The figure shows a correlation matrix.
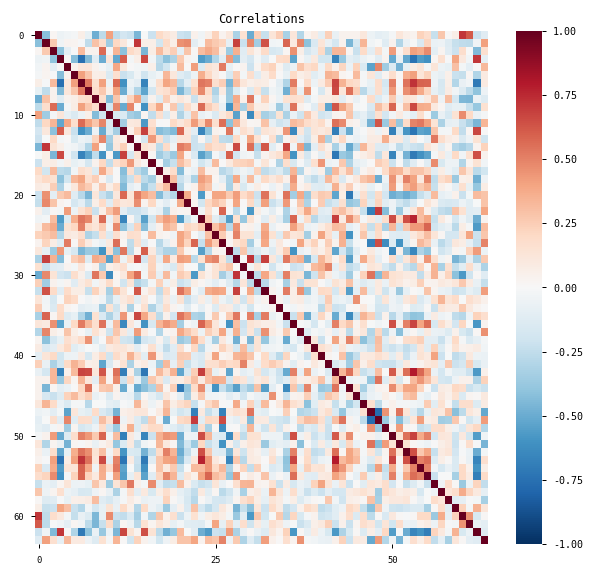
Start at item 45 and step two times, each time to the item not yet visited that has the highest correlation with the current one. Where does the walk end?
57
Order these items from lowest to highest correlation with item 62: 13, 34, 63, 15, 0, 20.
0, 63, 34, 13, 20, 15
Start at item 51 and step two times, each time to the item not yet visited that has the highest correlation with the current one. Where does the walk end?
30
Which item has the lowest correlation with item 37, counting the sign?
51
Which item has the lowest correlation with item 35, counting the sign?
44
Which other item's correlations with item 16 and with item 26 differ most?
49
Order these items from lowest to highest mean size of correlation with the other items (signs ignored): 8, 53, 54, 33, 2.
33, 8, 2, 54, 53
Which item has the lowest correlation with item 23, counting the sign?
12
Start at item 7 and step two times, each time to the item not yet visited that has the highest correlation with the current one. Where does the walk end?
53
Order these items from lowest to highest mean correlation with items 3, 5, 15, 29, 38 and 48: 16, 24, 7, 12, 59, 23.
23, 24, 7, 16, 59, 12
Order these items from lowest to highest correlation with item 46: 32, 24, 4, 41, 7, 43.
7, 4, 43, 41, 24, 32
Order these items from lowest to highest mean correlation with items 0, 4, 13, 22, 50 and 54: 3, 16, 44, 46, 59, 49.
3, 49, 46, 16, 59, 44
